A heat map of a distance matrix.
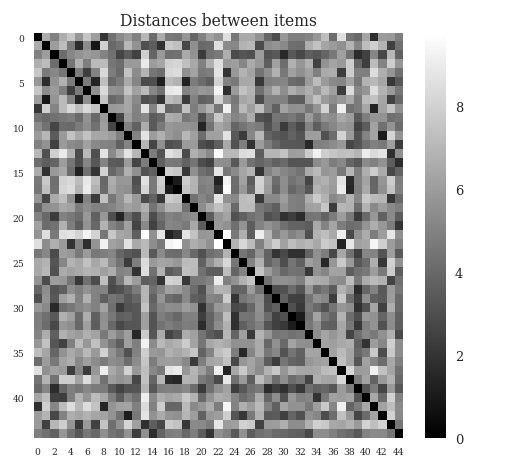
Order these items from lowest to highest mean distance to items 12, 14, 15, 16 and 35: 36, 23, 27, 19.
27, 36, 19, 23
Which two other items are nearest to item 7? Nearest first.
1, 5
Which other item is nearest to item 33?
12
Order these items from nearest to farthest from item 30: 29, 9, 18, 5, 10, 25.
10, 25, 29, 9, 5, 18
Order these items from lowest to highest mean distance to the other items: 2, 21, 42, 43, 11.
2, 21, 42, 11, 43
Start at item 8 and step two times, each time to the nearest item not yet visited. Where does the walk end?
0
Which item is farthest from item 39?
13
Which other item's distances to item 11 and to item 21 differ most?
42
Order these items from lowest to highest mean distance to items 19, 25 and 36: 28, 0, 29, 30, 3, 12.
29, 28, 30, 0, 12, 3
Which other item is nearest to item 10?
20
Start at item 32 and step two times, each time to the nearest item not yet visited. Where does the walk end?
24
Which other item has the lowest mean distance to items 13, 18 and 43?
5
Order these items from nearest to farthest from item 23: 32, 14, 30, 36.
14, 30, 32, 36
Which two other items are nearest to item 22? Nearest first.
16, 17
